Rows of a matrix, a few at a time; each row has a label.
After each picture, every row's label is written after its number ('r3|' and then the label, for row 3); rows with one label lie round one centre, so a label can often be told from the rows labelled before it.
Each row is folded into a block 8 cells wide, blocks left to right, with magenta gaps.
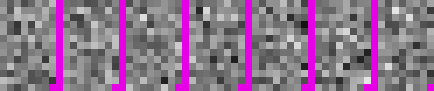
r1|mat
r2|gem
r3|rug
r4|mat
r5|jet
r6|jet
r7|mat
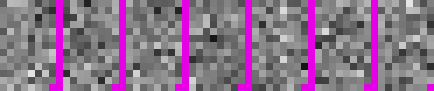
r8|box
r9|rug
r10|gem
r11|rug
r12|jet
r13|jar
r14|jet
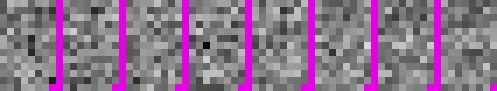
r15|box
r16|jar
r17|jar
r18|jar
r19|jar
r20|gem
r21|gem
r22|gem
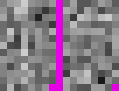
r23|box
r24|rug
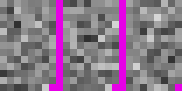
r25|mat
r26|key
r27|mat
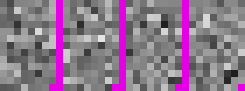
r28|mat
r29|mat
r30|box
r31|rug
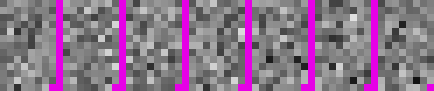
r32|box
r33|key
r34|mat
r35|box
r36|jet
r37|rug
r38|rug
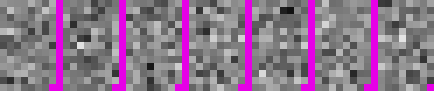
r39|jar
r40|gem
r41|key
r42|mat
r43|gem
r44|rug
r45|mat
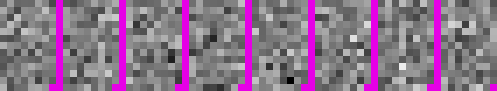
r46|rug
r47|jar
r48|mat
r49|key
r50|rug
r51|key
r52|box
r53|rug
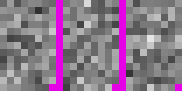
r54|rug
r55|box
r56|mat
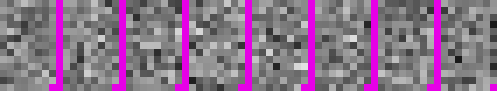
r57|jar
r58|jet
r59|gem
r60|jar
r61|key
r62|jet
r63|gem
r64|jet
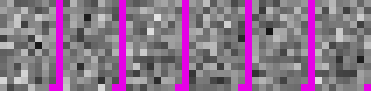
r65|rug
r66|rug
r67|mat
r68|jet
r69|mat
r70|mat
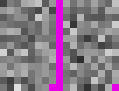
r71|jar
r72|key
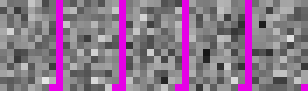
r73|jet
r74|key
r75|rug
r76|jet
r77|jet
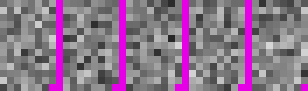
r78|mat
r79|rug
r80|gem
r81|key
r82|gem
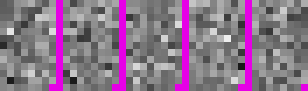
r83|jar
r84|jar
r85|key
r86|jet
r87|jet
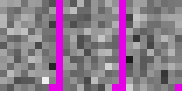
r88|jet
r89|key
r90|rug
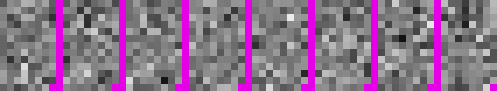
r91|box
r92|rug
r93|rug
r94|box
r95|jar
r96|gem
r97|key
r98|key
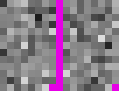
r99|box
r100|key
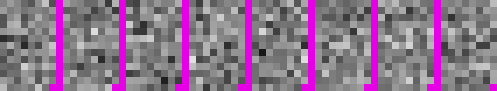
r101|rug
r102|gem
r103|mat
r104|mat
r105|jar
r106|gem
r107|gem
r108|key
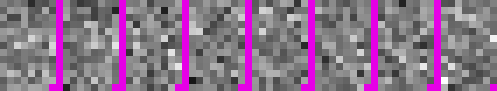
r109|gem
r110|gem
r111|key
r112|jar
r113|jar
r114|key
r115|key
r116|mat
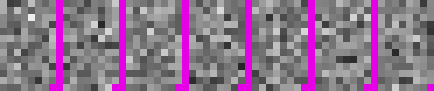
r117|mat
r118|key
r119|mat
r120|jet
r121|box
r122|jar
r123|jet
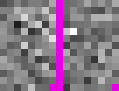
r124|mat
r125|jar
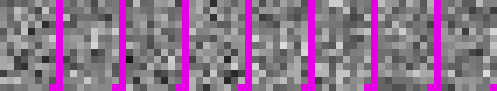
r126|mat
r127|gem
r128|rug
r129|rug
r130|gem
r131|box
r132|jet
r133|gem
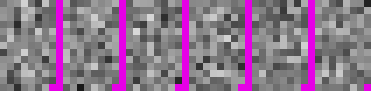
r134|box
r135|mat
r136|box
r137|jet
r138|gem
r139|rug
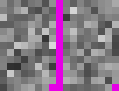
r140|gem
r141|key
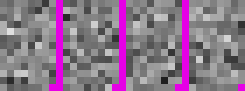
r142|jar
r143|key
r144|rug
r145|jet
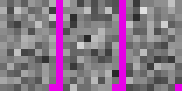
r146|mat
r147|gem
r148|mat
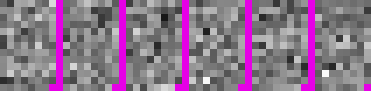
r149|jar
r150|box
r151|box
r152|mat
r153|gem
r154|gem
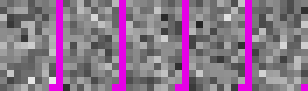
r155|gem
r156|mat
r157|jet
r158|jar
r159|gem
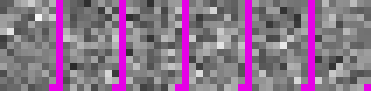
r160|jar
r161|gem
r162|key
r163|gem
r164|gem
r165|rug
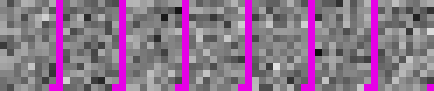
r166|jar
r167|rug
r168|box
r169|key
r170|rug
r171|key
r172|box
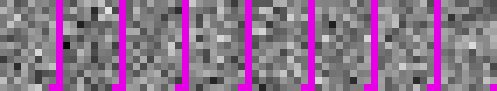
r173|rug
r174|jar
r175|box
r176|jet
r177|jar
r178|mat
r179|rug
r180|gem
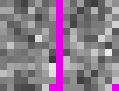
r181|key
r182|key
